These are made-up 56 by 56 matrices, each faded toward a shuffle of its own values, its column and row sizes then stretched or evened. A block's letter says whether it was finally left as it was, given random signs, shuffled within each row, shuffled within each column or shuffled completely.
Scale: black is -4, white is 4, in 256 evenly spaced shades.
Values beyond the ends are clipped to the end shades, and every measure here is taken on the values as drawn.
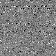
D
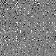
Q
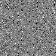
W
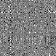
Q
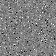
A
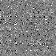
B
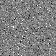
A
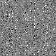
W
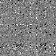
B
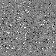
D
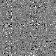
B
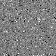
D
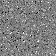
A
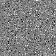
W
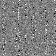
W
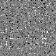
B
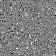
A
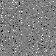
W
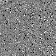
W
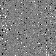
W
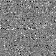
D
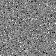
A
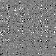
Q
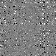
B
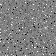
A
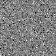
W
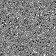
A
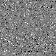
D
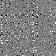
Q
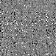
B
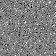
A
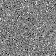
A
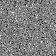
A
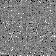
D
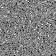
A
